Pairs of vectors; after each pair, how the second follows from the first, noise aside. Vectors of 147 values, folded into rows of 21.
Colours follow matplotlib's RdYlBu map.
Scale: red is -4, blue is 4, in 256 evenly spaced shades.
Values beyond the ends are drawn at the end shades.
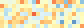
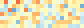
wrapped around, negated.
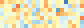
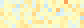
negated, shrunk.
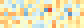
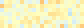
wrapped around, negated, shrunk.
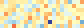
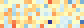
sign-scrambled.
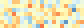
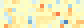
partly zeroed.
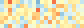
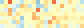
partly zeroed.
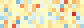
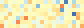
negated, partly zeroed.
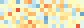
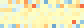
wrapped around, negated, partly zeroed.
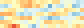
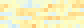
negated, shrunk.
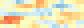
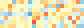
shuffled.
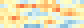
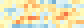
wrapped around, negated.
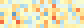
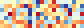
reversed, negated, scaled up.
